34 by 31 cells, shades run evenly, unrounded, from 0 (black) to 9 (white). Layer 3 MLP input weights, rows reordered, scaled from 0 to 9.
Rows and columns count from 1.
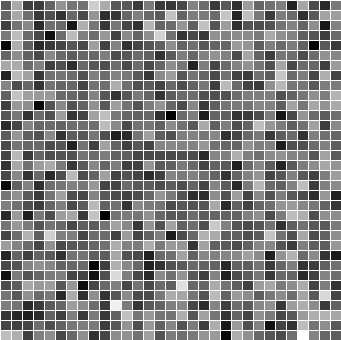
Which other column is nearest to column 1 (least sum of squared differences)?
13
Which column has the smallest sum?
1
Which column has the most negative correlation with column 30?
8
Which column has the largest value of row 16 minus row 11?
4
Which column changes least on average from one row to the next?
18
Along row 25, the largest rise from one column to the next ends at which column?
19
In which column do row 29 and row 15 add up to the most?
17
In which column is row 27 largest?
11
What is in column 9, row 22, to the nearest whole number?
7
